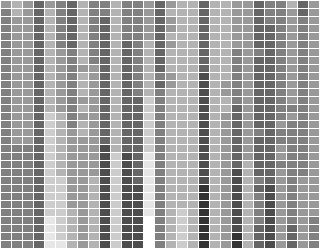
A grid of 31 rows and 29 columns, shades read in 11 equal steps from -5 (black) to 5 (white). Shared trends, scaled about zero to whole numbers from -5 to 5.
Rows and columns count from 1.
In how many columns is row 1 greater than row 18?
11
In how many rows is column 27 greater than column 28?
14
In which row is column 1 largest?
1
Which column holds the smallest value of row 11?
19
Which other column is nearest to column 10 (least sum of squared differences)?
12
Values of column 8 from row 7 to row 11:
2 2 1 2 2
